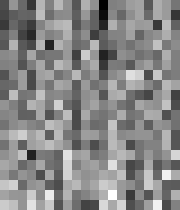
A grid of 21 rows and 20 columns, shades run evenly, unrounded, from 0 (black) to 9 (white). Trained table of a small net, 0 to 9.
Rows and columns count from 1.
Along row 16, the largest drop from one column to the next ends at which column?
4
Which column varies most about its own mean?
12
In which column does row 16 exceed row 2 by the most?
20
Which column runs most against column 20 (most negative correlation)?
5
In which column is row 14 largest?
3
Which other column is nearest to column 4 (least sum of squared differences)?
1
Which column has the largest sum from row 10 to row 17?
13
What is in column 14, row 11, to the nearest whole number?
4
